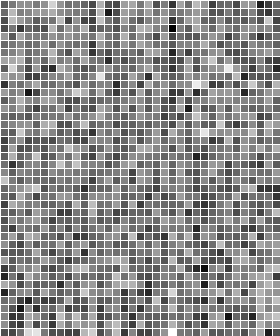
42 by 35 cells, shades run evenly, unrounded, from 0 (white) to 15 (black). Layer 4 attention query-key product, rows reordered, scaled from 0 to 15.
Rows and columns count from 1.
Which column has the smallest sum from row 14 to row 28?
23
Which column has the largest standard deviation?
22
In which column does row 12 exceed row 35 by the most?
4
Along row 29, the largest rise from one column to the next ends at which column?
25
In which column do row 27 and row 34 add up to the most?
26
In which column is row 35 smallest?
15
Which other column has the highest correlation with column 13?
3
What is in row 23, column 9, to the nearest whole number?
8
